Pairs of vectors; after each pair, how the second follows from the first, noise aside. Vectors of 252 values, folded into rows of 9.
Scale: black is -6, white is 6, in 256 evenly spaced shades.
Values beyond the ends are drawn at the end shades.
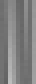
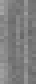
wrapped around, shrunk.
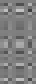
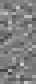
shuffled.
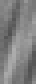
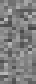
shuffled.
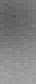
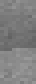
wrapped around, negated, shrunk.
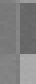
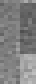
copied.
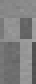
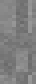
wrapped around, negated, shrunk.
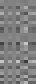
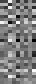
reversed, scaled up.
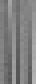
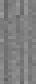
wrapped around, negated, shrunk.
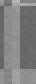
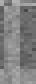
copied.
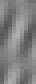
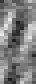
negated, scaled up.
